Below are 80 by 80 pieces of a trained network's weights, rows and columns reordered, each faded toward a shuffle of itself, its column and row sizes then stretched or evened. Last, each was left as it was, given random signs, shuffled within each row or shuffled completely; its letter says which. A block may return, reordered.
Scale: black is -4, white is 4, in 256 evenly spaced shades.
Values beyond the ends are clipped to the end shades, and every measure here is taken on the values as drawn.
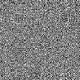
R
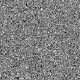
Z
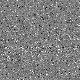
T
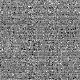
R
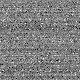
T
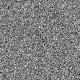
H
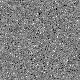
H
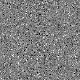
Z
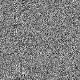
Z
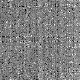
R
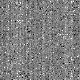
R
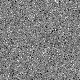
H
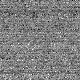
T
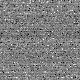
T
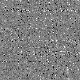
Z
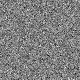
H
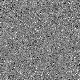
H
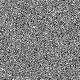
H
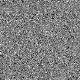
T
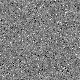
H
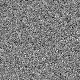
H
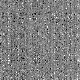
R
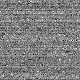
T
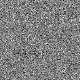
Z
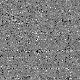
Z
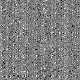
R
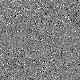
T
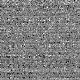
R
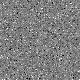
H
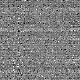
R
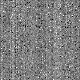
R
